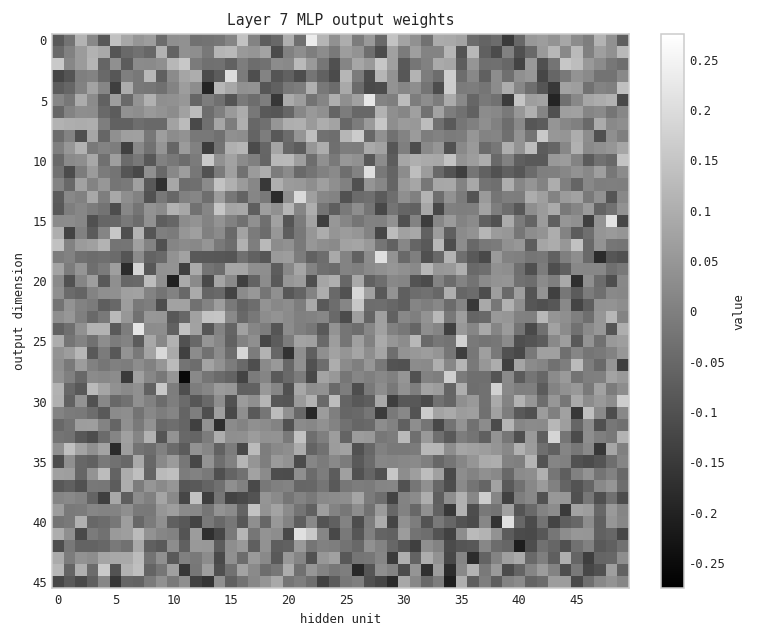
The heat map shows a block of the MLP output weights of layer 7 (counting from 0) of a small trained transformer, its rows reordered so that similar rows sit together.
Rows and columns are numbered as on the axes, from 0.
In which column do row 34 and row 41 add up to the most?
21
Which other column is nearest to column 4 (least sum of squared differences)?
17
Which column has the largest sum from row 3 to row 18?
11
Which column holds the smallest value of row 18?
47
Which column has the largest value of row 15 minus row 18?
48
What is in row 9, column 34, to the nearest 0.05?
-0.1
